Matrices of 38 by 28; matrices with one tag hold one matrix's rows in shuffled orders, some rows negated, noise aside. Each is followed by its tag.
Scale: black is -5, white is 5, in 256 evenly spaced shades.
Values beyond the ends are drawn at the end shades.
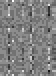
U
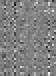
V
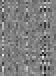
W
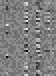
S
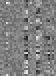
S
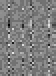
U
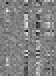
S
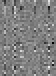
V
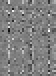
U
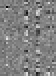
S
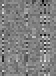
W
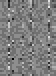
U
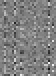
V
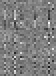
V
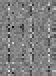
U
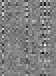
W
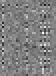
W
